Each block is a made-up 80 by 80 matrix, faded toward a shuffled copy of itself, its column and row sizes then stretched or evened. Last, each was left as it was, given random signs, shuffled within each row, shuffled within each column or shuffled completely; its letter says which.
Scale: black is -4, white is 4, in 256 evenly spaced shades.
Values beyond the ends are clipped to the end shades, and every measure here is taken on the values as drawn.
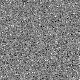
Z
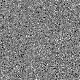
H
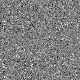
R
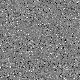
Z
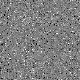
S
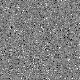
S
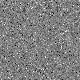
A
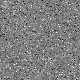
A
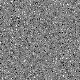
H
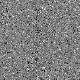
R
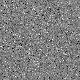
A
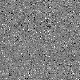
S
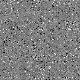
R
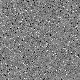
A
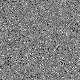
Z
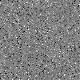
H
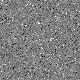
A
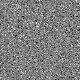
R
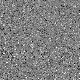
R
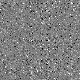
S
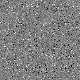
R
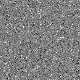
R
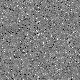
A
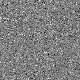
Z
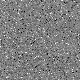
A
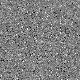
R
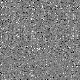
S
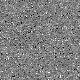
Z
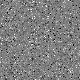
H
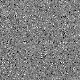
R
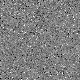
Z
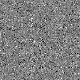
S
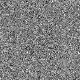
R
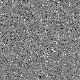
R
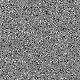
Z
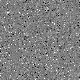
H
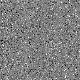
H
